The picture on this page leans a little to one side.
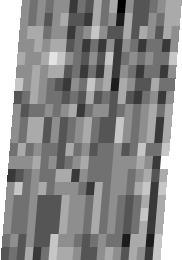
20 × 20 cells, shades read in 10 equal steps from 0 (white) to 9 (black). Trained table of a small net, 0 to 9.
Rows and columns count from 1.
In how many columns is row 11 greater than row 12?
8
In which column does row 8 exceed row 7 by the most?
1
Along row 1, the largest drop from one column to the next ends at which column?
14
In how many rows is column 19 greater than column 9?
10
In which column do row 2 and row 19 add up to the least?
20
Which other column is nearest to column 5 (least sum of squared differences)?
6
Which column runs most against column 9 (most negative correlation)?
5
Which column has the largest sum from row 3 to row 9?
13
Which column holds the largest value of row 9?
9
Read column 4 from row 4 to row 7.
4 3 4 4
